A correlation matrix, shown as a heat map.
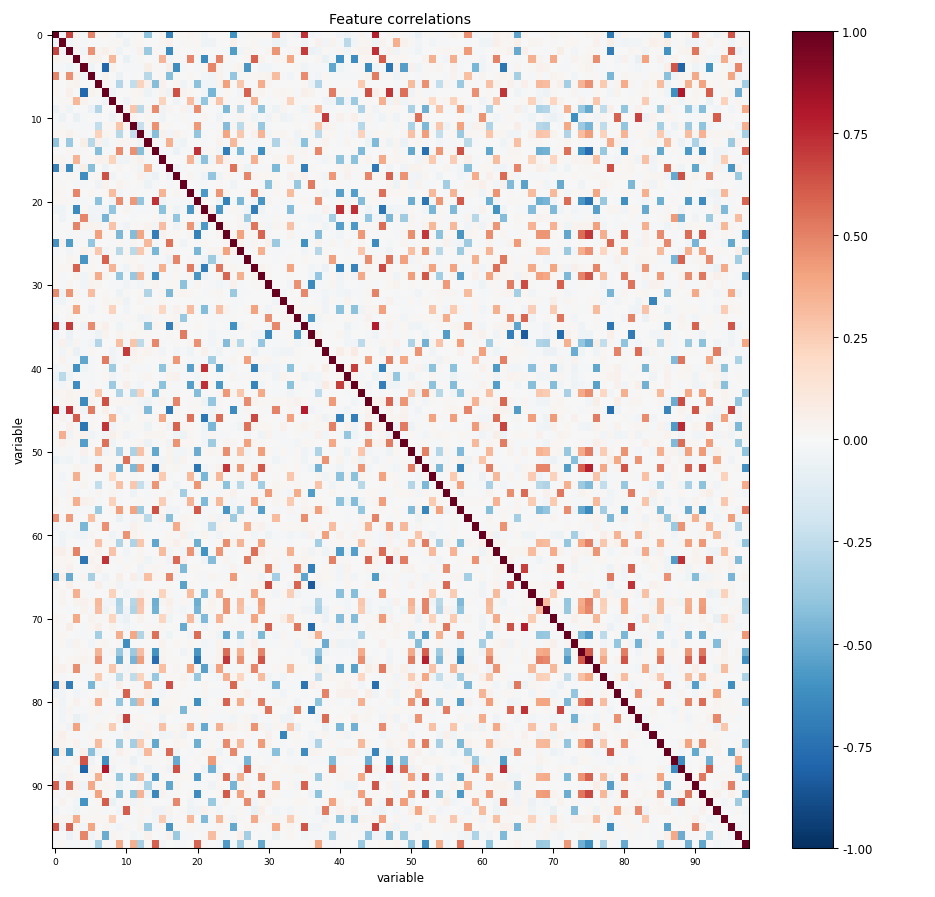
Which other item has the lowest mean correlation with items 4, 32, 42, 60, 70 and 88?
84
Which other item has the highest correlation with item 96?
4
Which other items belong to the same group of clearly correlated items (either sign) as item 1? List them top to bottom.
41, 48
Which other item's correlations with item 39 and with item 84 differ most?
32
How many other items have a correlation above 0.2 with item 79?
6
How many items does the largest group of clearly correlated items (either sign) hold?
27
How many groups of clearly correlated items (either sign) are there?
8
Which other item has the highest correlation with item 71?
66
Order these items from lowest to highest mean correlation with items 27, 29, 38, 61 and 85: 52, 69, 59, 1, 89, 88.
1, 59, 88, 69, 89, 52
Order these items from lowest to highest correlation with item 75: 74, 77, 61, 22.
22, 77, 61, 74
